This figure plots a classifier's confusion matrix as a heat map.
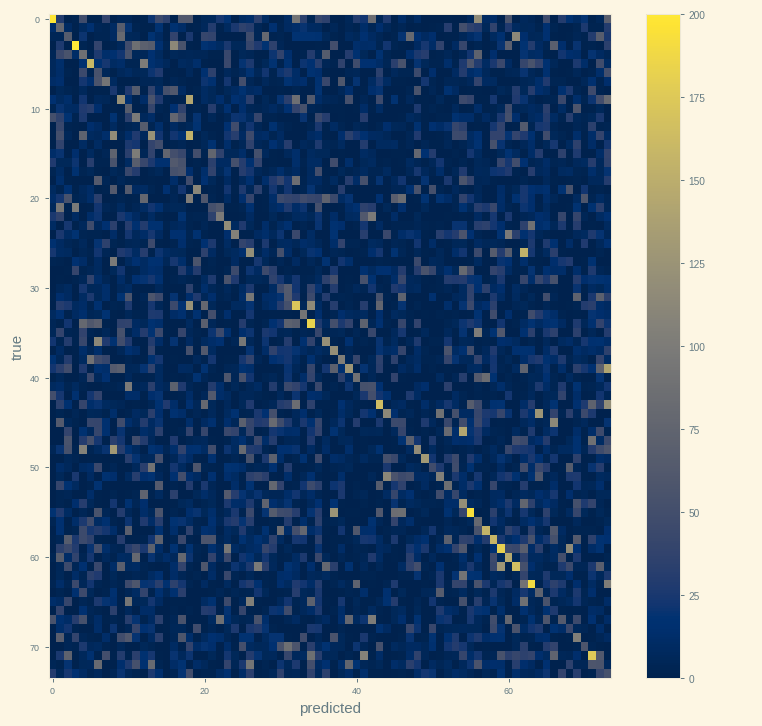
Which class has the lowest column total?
15
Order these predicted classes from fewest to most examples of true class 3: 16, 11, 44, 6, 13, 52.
52, 44, 6, 13, 11, 16
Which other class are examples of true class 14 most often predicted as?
58
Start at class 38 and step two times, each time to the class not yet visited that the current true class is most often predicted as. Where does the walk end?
12
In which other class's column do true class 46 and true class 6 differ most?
54
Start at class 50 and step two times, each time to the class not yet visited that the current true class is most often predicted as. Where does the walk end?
18
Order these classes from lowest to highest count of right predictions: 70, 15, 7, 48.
70, 15, 7, 48
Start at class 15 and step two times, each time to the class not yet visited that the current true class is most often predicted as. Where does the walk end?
16
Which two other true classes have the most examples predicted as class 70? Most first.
20, 44
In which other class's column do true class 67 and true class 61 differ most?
59
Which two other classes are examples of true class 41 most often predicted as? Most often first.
10, 16
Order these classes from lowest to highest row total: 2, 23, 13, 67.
23, 2, 67, 13
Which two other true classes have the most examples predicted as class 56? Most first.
0, 35
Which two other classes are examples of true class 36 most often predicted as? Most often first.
6, 25
